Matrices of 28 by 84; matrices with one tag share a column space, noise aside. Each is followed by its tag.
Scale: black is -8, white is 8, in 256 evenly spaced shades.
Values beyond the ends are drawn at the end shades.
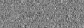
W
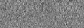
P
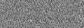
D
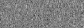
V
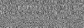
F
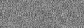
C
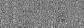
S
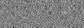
F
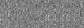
V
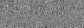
F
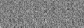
S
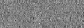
W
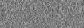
P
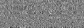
F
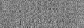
S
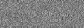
C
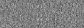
V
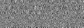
F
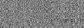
S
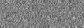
W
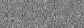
W
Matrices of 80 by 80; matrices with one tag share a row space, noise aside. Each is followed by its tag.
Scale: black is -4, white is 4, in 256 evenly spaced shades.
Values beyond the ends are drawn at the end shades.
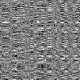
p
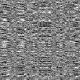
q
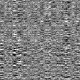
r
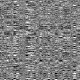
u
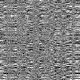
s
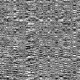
u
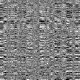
s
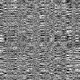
s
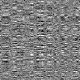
p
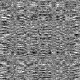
q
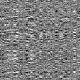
u
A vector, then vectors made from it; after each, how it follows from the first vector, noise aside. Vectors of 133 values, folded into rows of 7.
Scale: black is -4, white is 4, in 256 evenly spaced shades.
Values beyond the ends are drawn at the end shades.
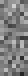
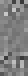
wrapped around, partly zeroed.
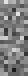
reversed, negated.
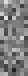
reversed, negated.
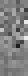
wrapped around, negated, partly zeroed.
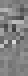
wrapped around, negated, partly zeroed.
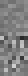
partly zeroed.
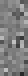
partly zeroed.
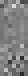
partly zeroed.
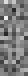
reversed, negated.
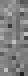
partly zeroed.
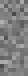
wrapped around, negated, shrunk.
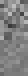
partly zeroed.
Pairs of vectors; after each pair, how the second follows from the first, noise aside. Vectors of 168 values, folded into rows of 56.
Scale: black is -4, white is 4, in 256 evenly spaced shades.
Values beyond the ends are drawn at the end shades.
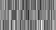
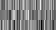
negated.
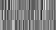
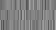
wrapped around, negated, shrunk.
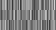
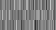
reversed, partly zeroed.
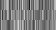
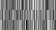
reversed.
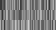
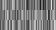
reversed, negated.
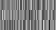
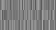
negated, shrunk.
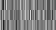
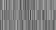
negated, shrunk.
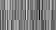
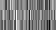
reversed, negated.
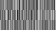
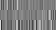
reversed, partly zeroed.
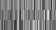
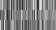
reversed, negated.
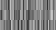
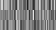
wrapped around.
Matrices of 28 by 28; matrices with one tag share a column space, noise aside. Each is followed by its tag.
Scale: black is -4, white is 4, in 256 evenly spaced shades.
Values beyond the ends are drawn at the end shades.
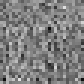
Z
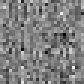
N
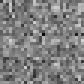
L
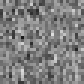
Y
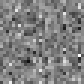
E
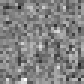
Z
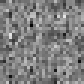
E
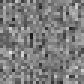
N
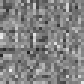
N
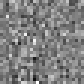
L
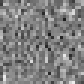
Y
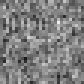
E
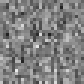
E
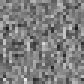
Z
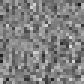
Z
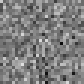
L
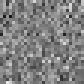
L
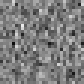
Y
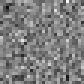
L
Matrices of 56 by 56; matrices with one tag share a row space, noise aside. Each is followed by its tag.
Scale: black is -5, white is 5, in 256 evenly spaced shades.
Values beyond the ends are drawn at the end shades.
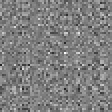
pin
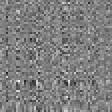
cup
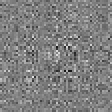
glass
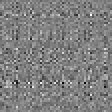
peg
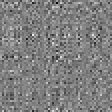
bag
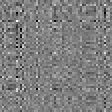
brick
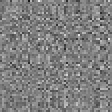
pin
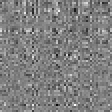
glass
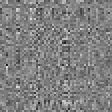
cup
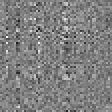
cup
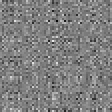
bag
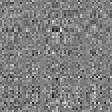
bag
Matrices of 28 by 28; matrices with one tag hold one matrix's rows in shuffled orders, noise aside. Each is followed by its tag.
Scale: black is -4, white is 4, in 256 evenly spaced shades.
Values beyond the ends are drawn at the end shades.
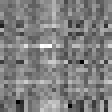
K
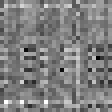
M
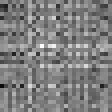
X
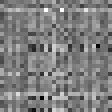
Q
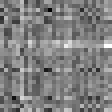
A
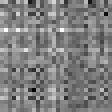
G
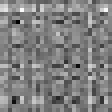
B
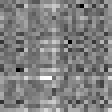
K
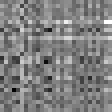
A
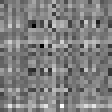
Q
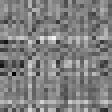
X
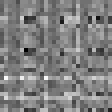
M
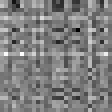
B
